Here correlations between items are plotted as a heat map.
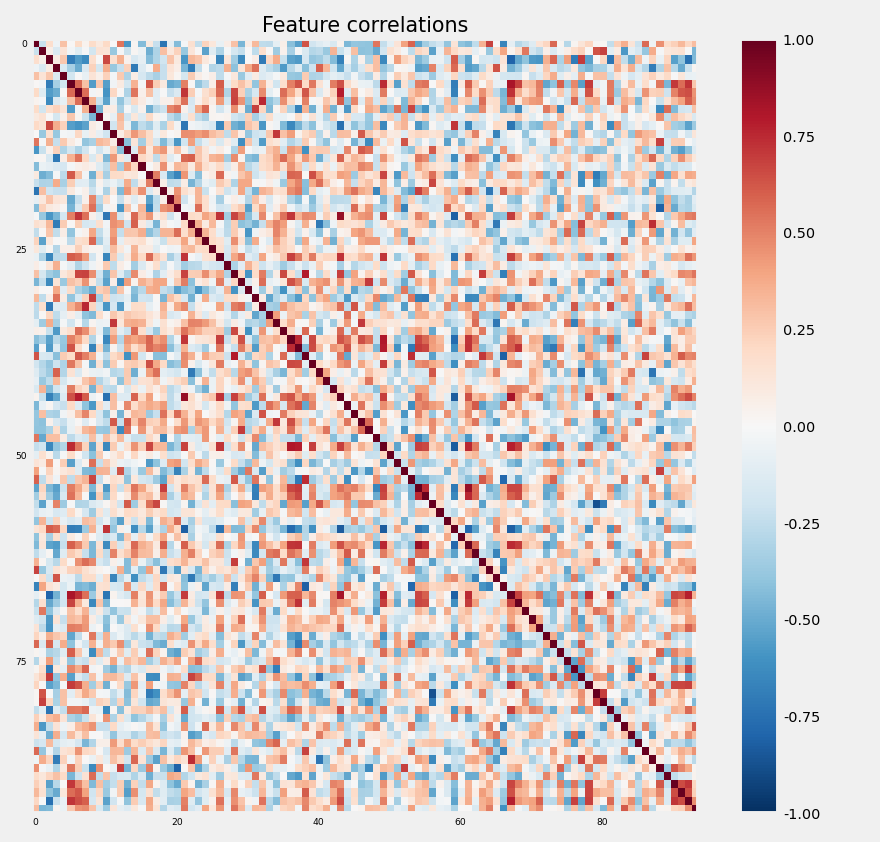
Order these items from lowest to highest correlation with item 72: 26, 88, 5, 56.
5, 26, 88, 56
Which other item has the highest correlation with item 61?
54
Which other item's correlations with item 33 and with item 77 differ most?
37
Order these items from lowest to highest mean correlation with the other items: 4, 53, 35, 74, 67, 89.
89, 4, 53, 74, 35, 67
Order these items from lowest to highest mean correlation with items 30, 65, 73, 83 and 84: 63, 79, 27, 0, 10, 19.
79, 19, 63, 10, 27, 0
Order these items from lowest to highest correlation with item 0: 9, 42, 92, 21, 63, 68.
68, 42, 21, 9, 92, 63
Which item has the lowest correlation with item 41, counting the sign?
80
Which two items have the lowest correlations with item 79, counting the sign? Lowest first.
56, 16
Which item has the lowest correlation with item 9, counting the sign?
8
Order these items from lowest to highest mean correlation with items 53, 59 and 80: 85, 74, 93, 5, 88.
5, 74, 85, 93, 88
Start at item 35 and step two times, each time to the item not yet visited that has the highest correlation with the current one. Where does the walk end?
38
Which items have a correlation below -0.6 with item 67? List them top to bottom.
2, 10, 59
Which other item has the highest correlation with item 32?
7
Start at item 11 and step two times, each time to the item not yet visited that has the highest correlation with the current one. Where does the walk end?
46
